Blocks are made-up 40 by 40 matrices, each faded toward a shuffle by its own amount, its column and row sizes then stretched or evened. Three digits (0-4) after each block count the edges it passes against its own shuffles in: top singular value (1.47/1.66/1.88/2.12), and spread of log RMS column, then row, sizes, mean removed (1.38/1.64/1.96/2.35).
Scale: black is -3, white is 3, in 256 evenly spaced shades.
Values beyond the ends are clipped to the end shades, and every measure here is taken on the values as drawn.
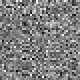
3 0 2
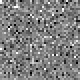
0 0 0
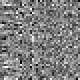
2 2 1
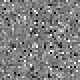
1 1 0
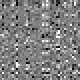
3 4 2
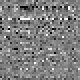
3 1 4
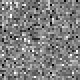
0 2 0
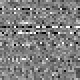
2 0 4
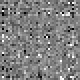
1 3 3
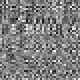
4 2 3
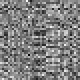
4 3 1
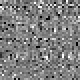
3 0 2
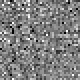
0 0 2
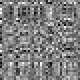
4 4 3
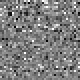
1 1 3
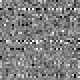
2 1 4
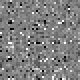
0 3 2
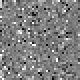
0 2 0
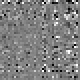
2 4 4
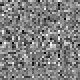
2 2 3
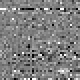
2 1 4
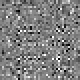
3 3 1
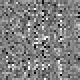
0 4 0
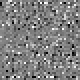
2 2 3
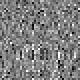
3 2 0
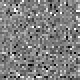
1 1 2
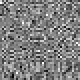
4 0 1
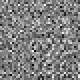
3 2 0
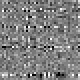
3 2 4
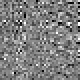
3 3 3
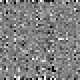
2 3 3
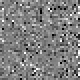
1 2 0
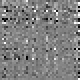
2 4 3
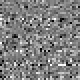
1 0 4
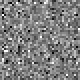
1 1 1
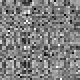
4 1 0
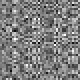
4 4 0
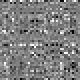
4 2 4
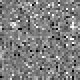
0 3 1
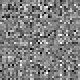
2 2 3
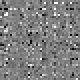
1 3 3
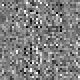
0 4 1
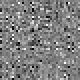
2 4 3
